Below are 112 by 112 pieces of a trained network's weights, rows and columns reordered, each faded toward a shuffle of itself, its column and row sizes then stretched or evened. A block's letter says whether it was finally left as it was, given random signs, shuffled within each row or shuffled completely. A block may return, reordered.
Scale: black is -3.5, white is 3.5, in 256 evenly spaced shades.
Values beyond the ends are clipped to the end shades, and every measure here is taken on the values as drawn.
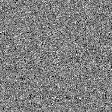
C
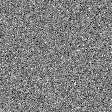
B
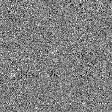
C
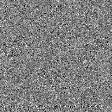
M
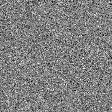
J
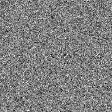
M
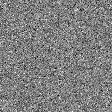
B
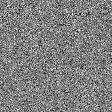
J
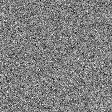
B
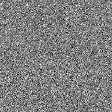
C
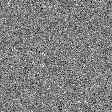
B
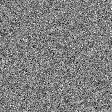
B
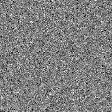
C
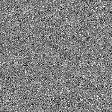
M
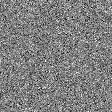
B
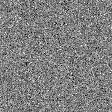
B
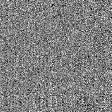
C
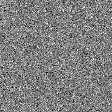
M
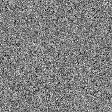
J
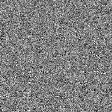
C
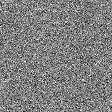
J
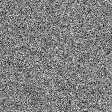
B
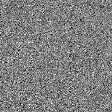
C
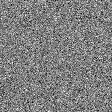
B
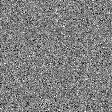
J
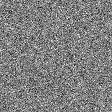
B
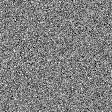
B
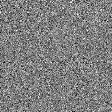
M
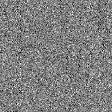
C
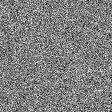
B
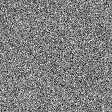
B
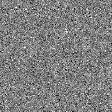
C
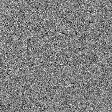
J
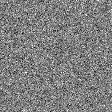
J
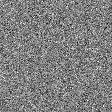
B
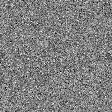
B
